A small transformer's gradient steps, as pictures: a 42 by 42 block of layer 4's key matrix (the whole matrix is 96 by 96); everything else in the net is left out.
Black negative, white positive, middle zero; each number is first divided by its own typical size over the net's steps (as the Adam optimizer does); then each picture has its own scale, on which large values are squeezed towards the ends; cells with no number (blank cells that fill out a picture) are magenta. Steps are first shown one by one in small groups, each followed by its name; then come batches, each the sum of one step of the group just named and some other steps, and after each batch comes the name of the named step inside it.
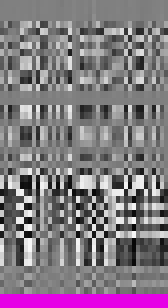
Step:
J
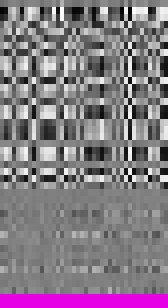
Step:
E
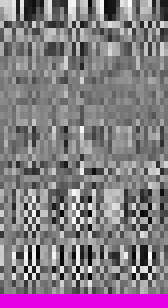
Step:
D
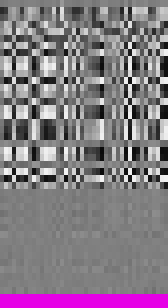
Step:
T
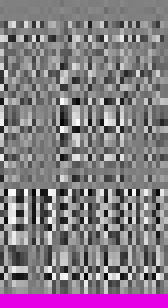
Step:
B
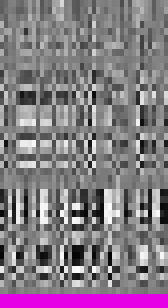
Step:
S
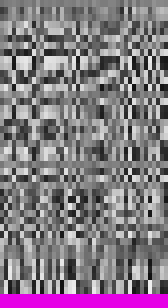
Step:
T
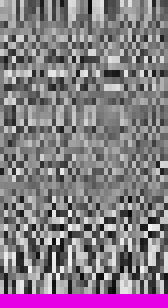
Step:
D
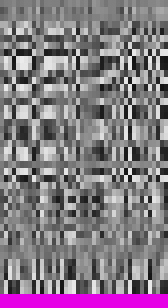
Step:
T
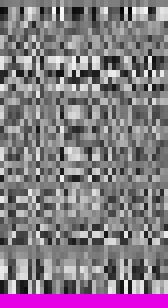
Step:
E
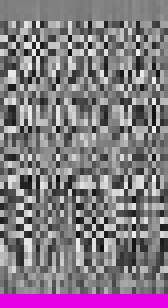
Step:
J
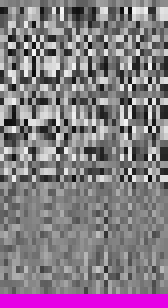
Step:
E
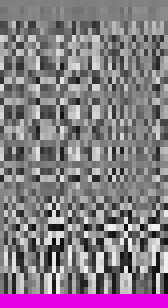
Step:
B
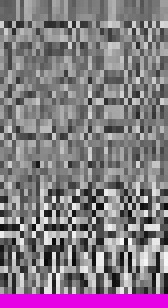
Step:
S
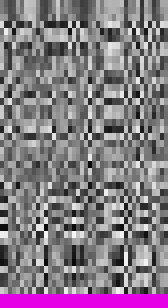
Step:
S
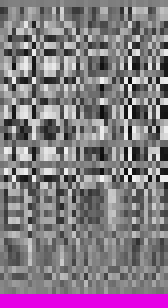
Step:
T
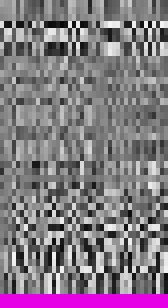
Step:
D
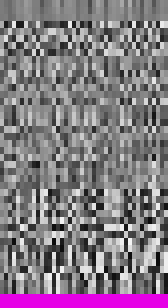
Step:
D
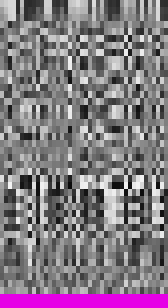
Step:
J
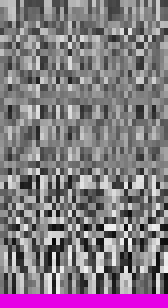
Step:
J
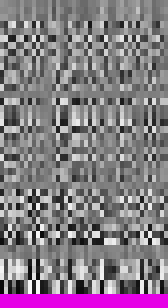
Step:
B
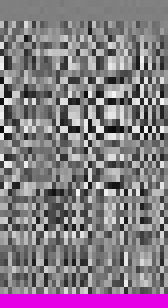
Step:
B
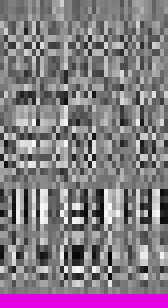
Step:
S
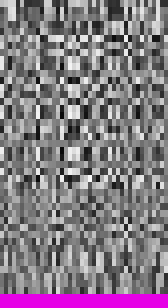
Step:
E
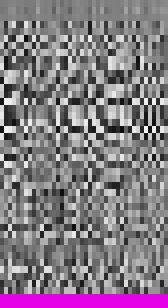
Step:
B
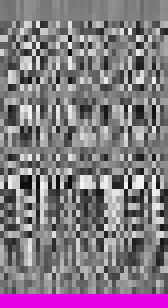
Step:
J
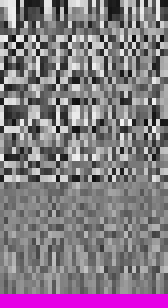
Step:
B
